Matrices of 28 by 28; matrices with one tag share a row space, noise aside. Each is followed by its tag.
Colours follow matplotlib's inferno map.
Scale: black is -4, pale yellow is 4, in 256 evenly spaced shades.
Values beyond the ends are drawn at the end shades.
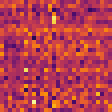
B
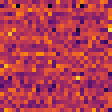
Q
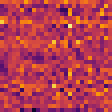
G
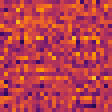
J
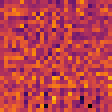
B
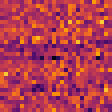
G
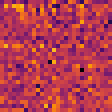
B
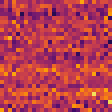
Q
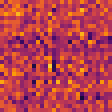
B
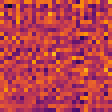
Q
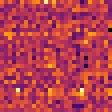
Q
